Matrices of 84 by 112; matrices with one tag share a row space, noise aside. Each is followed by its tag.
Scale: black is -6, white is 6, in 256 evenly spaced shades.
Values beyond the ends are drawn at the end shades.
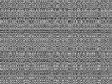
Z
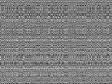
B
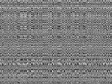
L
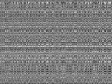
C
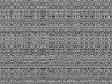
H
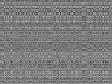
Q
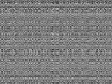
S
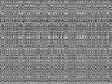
B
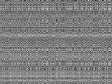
C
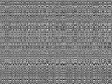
C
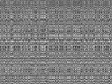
H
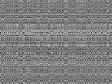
B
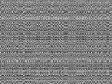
B
